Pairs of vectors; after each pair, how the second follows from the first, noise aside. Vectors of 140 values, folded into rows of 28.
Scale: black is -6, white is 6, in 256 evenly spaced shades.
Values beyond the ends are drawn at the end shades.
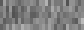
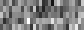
wrapped around, scaled up.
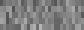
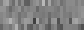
reversed, partly zeroed.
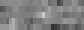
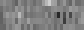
wrapped around, partly zeroed.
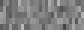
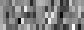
wrapped around, scaled up.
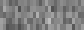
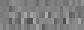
reversed, partly zeroed.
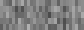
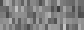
negated.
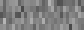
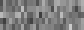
negated.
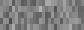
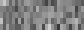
shuffled.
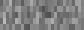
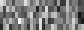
wrapped around, scaled up.
